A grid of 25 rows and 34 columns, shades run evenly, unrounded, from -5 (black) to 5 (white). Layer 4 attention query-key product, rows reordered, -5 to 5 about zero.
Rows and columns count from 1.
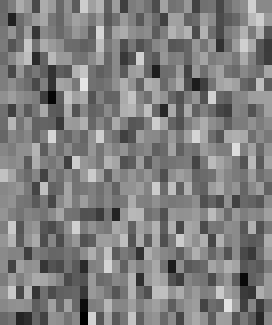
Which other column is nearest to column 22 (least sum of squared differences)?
24
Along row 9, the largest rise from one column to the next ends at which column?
22
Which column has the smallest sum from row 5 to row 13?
7
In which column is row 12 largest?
30
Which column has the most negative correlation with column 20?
31
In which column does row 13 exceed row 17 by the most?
15
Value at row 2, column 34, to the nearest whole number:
1
